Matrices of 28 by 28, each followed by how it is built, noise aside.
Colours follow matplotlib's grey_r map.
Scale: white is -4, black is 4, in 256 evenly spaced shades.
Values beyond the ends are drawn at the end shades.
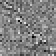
banded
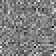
low rank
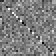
diagonal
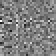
low rank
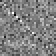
diagonal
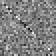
diagonal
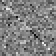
diagonal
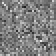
diagonal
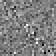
banded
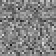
repeating columns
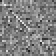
diagonal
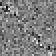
banded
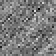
Hankel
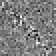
banded
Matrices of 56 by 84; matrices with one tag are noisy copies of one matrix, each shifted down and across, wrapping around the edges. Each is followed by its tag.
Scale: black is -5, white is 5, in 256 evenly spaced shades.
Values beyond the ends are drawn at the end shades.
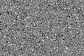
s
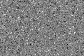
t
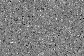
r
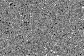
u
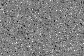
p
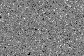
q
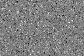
t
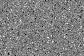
t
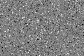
t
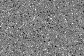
p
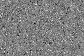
r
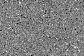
u
